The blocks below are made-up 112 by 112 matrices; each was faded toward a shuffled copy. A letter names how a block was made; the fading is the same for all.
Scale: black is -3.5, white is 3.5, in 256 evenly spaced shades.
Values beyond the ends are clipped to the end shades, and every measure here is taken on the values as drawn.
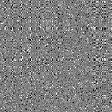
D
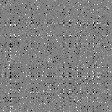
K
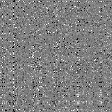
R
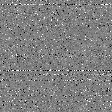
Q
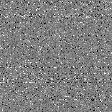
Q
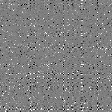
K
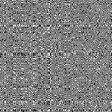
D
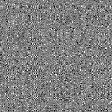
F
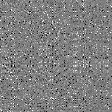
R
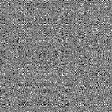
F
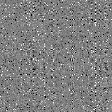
R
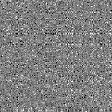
F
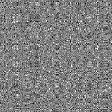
F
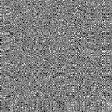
F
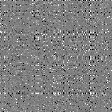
K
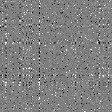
K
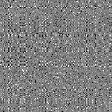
D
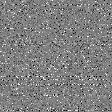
Q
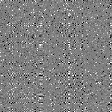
K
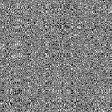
F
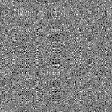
F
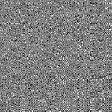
F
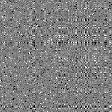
D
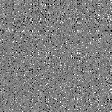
R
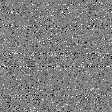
Q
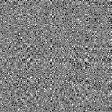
F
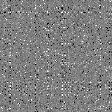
R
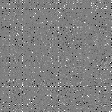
K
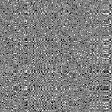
D
